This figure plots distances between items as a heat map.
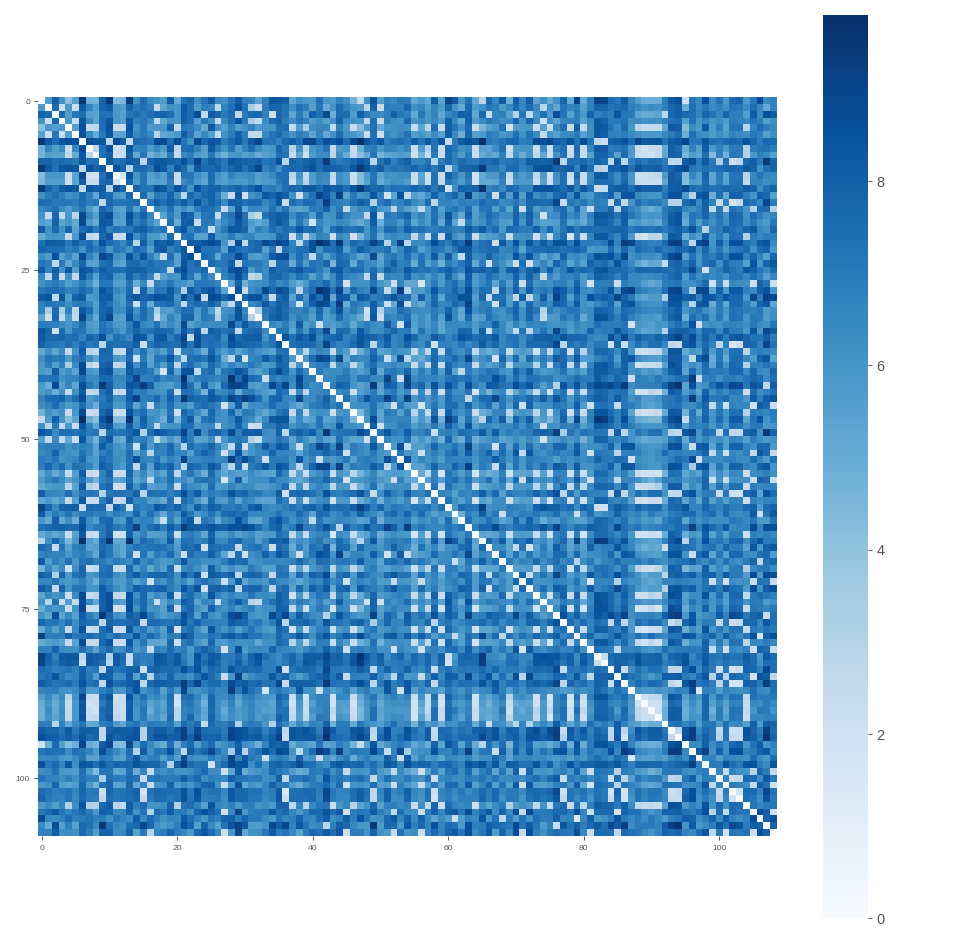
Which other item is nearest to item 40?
18
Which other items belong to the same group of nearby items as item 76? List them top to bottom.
42, 107
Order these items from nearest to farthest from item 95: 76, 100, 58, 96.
76, 96, 100, 58
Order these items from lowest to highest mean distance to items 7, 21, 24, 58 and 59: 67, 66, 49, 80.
80, 66, 67, 49
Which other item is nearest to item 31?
48
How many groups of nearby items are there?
15
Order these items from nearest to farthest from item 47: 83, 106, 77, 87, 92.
87, 92, 77, 106, 83
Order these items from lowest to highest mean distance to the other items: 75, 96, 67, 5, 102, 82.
75, 5, 67, 102, 96, 82
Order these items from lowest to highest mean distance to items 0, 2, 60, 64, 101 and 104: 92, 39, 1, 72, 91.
91, 39, 92, 72, 1
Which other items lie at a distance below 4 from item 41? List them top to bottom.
33, 53, 87, 97
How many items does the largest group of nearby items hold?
24
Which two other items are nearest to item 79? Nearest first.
106, 61
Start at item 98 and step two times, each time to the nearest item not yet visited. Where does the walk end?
19
